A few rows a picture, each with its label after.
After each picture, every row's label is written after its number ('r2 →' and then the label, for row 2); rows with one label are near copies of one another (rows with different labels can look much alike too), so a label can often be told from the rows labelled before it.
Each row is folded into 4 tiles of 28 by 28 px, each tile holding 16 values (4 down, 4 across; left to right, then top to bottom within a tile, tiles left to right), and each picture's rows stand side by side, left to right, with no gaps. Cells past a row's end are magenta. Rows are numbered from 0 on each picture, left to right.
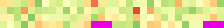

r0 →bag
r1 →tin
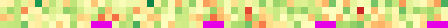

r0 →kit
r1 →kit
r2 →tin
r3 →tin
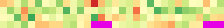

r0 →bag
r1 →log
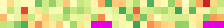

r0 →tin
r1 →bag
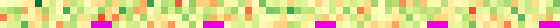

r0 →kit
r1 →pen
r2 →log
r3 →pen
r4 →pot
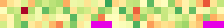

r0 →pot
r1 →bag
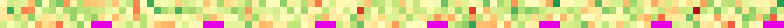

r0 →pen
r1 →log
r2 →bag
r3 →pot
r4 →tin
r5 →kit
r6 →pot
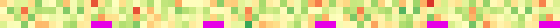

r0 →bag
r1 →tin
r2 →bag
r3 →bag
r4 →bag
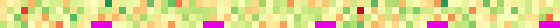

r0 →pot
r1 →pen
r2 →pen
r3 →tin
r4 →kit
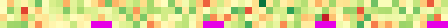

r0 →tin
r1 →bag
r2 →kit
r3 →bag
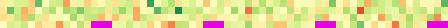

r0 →pen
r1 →log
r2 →pot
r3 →pot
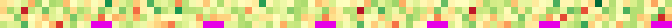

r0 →pot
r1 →log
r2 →kit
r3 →pot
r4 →pot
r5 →kit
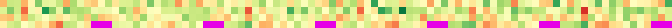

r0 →log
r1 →pen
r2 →tin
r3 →log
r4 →tin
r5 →tin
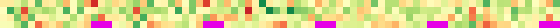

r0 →bag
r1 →bag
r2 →log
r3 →pen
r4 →tin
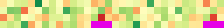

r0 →kit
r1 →kit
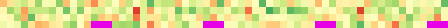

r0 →bag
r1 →tin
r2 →log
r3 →pot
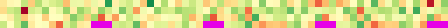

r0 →pot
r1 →kit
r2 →bag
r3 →bag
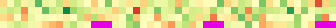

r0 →log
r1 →pot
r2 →bag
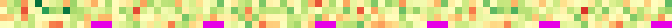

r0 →log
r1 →pot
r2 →bag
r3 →tin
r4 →log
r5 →pot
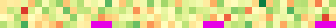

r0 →pot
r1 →tin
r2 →kit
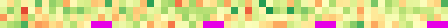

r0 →tin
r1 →pen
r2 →log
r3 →tin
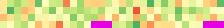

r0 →pen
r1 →tin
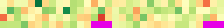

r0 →kit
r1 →bag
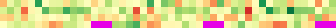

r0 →log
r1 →tin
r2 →log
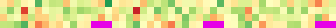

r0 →tin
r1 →pot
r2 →bag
